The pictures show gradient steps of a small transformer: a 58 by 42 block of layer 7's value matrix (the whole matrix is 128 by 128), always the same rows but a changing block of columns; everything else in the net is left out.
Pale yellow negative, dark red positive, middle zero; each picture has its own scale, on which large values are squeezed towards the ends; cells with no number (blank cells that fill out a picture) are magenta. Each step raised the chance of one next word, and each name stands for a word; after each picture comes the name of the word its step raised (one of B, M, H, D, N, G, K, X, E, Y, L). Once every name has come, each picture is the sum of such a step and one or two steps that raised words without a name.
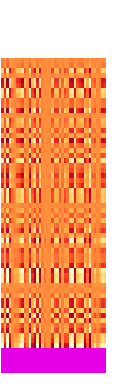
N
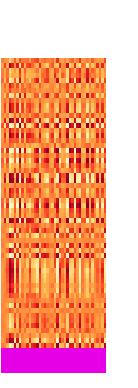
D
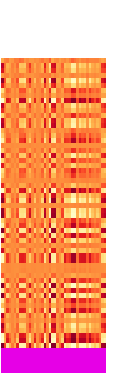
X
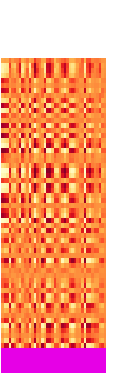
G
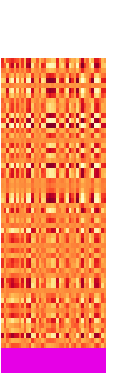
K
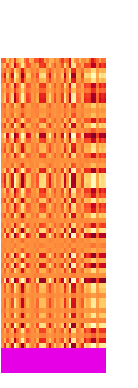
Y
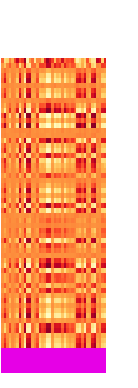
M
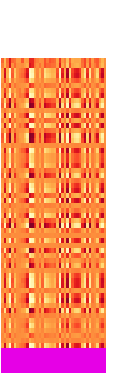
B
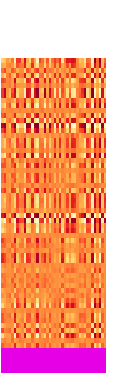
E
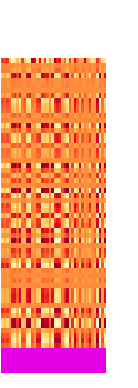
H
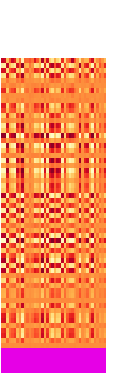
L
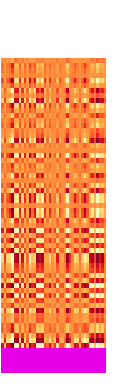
X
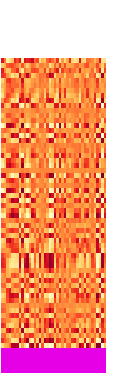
X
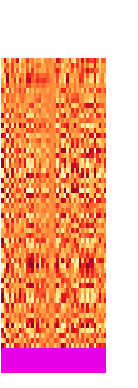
G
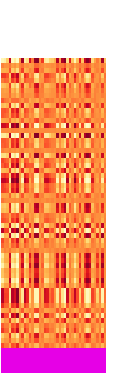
Y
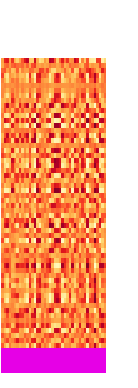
B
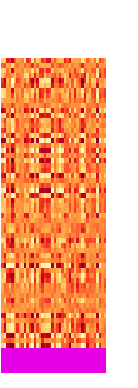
N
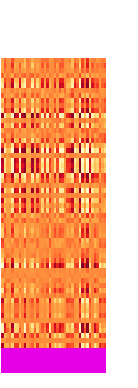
M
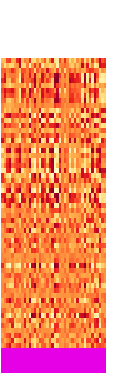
K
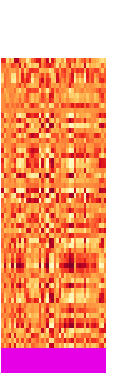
K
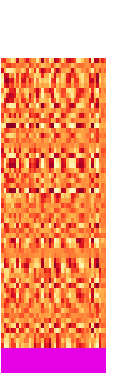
N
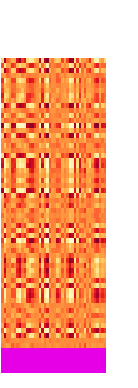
L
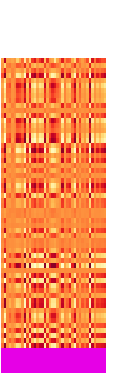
Y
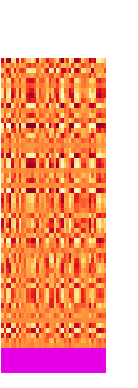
E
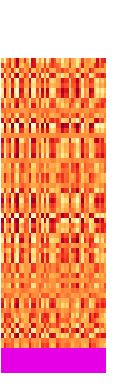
E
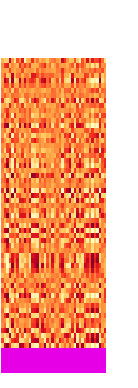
X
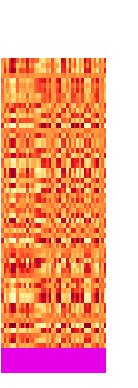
G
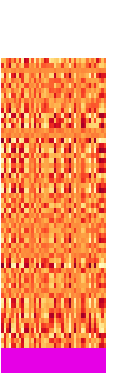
M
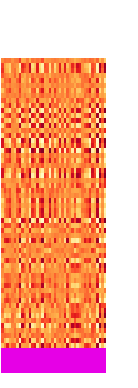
G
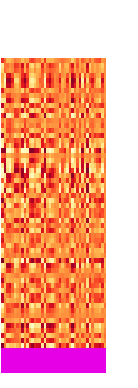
G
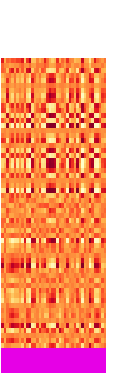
M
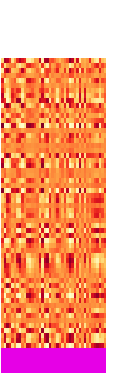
X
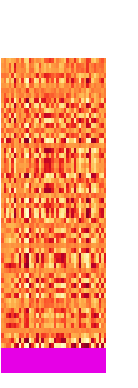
X
